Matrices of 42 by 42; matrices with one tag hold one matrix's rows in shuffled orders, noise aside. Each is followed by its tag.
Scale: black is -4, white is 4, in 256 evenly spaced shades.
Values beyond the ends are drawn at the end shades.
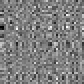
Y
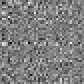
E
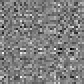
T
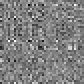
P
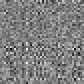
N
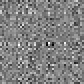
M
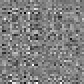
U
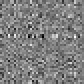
P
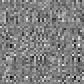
N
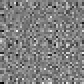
Y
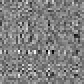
M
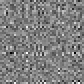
N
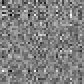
E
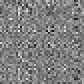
M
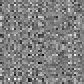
P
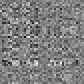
U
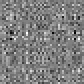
N
